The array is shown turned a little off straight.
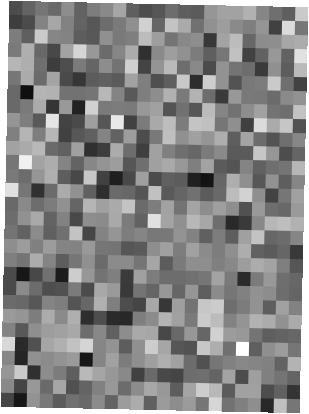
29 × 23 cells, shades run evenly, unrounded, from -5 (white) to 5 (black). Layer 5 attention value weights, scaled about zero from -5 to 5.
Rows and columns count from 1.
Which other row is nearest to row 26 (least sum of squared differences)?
17
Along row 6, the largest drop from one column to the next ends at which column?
16
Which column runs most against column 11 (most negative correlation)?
2
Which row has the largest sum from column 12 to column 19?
13
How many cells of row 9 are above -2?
16
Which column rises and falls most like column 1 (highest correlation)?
12
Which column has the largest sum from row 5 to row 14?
6
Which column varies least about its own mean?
14
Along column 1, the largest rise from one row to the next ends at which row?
15
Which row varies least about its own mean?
19
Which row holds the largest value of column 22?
11
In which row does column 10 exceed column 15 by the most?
9
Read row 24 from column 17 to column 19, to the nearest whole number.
-3 -1 -1
